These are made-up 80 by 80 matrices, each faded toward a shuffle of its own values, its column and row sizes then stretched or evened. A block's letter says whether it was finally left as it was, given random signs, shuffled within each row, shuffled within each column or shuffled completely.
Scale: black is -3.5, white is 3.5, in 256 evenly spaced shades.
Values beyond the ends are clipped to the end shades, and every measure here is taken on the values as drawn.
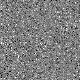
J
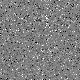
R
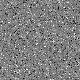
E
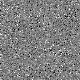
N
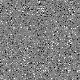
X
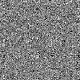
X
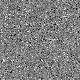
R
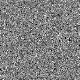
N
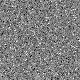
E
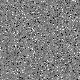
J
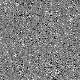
N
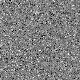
R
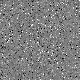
J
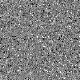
X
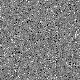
J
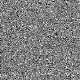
X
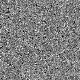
J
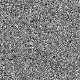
N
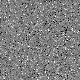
J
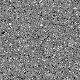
J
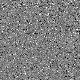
R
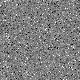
E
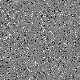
X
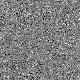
R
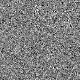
N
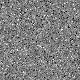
E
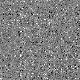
X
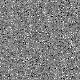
N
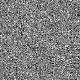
X
